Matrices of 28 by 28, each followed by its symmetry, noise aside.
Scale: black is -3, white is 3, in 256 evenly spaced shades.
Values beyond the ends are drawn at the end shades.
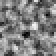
antisymmetric.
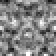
mirrored left to right.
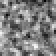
antisymmetric.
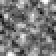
same after a half turn.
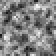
symmetric.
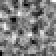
antisymmetric.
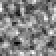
no symmetry.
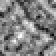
symmetric across the other diagonal.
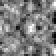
mirrored top to bottom.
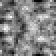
mirrored top to bottom.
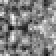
mirrored top to bottom.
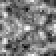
mirrored top to bottom.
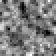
symmetric across the other diagonal.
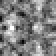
mirrored top to bottom.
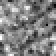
no symmetry.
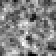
no symmetry.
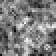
symmetric.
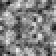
mirrored top to bottom.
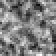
antisymmetric.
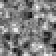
antisymmetric.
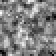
no symmetry.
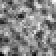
symmetric across the other diagonal.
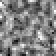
no symmetry.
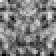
mirrored left to right.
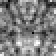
mirrored left to right.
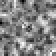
symmetric.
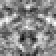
mirrored left to right.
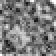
symmetric across the other diagonal.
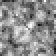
symmetric across the other diagonal.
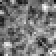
symmetric.
